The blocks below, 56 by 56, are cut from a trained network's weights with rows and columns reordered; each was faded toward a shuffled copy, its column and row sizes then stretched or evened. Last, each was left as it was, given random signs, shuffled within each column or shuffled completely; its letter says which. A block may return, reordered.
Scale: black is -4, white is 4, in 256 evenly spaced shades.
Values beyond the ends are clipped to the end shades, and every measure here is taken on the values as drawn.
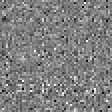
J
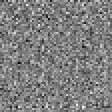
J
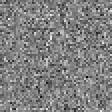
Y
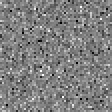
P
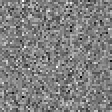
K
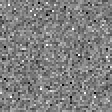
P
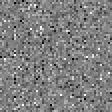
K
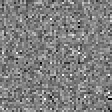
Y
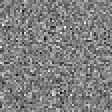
J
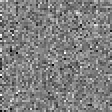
K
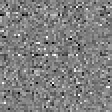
J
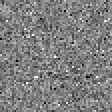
P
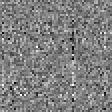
Y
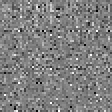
J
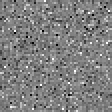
P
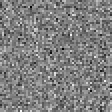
K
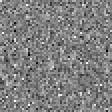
K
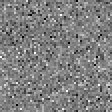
P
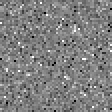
P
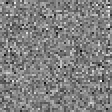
Y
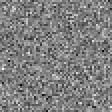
P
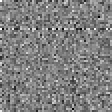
J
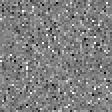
P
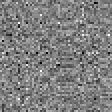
J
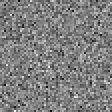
P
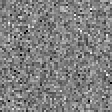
K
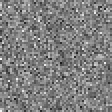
K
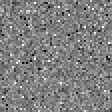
P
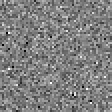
P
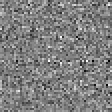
Y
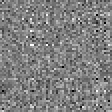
J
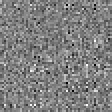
J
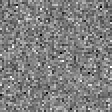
P
